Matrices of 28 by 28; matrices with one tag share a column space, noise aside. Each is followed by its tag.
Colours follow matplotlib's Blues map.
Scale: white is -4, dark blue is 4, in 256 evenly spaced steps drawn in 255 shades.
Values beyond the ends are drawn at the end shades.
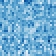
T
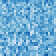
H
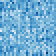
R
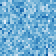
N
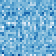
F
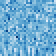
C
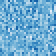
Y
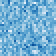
T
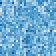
T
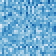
T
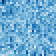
T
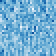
C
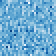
T
